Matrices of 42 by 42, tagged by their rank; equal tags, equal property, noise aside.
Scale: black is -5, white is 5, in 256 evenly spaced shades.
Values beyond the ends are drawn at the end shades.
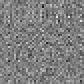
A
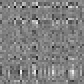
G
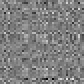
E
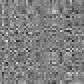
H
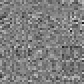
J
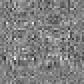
J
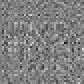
A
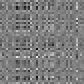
G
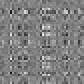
G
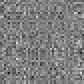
A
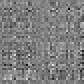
E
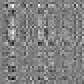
G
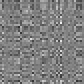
G
